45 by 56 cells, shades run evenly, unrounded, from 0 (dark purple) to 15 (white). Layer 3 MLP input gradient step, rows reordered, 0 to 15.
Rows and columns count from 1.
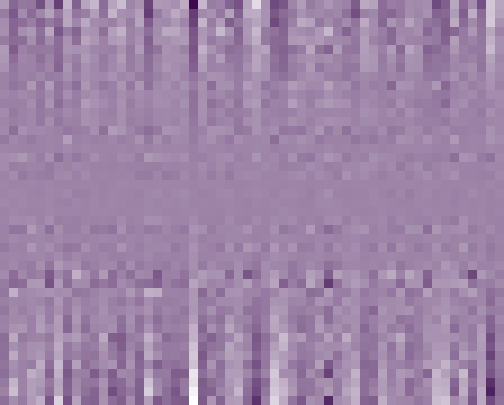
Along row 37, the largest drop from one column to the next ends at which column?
23
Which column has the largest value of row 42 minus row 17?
22
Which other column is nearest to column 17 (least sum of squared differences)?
2
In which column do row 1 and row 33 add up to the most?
29
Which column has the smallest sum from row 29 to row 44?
55
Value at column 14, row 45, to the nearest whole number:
5
